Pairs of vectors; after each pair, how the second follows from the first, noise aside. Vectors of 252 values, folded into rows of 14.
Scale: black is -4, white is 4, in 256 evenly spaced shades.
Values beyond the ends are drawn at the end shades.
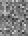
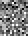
wrapped around, scaled up.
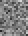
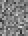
shuffled.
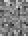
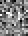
wrapped around, scaled up.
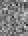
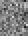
negated.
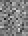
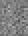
reversed, shrunk.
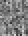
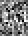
wrapped around, scaled up.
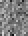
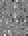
reversed, negated, partly zeroed.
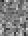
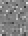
wrapped around, partly zeroed.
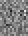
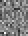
wrapped around.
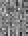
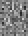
wrapped around.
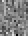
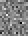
shuffled.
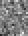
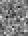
wrapped around.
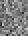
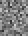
wrapped around.
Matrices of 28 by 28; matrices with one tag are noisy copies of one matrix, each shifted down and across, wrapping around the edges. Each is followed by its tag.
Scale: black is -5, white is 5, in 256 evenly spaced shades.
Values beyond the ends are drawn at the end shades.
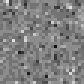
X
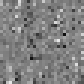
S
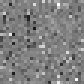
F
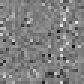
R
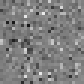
R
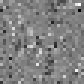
S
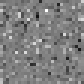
X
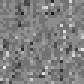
S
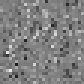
S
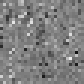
S
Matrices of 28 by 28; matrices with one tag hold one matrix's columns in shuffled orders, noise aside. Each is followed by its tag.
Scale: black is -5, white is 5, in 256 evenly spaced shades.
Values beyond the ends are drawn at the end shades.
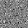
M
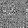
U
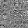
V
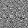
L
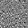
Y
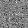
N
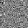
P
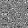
N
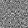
Y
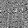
U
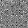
V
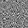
Y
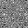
N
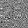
L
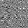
L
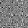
P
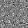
M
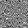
Y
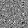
M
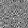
Y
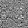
L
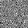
M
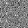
P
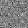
P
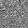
V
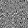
Y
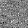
M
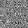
M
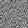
Y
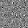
P
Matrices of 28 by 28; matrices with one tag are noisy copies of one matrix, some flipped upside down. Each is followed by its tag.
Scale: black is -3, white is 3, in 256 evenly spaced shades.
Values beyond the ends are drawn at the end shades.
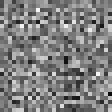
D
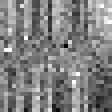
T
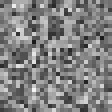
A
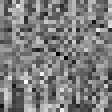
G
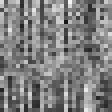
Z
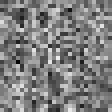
A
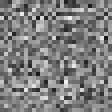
D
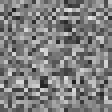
D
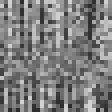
Z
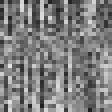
Z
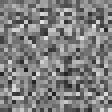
D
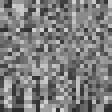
G
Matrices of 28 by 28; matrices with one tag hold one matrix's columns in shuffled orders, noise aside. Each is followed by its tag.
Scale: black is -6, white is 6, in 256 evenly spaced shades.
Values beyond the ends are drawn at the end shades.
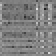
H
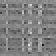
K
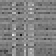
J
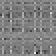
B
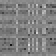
K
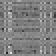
B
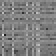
J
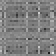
B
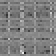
B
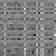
J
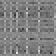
B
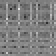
H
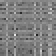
J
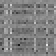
K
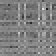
H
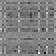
B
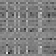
B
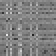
J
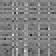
J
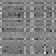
B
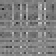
H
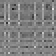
H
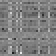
B
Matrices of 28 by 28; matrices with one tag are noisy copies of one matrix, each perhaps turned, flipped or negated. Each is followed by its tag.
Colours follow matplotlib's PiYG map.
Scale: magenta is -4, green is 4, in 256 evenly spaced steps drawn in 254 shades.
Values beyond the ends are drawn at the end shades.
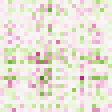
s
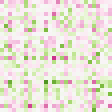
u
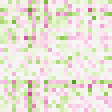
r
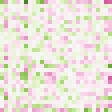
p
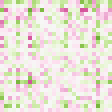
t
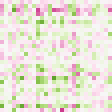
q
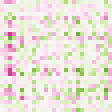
q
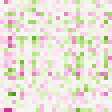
q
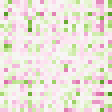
t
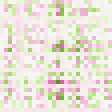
s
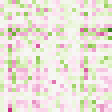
r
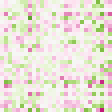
t
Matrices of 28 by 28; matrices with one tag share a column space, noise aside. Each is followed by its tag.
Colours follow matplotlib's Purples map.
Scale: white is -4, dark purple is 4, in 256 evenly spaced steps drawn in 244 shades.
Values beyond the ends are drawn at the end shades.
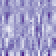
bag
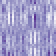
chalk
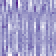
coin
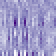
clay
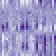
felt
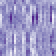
chalk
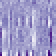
clay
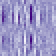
chalk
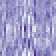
bag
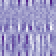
felt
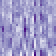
bag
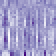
clay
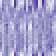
coin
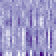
clay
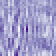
bag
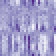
felt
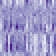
felt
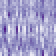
bag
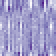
coin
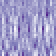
bag
